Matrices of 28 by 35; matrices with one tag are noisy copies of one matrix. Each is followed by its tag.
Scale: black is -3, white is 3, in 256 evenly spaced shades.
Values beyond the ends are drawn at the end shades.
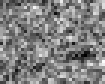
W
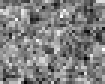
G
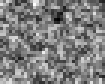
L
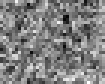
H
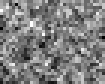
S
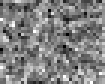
H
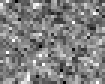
L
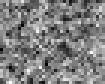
H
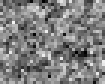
W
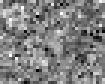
G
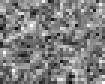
S
